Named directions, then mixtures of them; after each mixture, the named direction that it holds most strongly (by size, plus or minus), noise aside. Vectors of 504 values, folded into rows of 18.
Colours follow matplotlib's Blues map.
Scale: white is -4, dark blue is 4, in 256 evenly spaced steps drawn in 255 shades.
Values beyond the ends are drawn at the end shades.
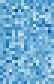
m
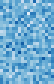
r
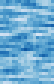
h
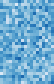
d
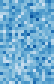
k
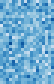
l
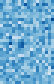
l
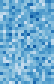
k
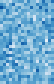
l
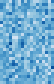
l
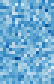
d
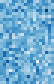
l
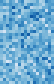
k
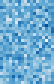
d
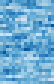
h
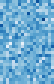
l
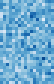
k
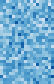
m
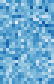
m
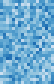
d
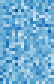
m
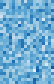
l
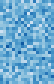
r
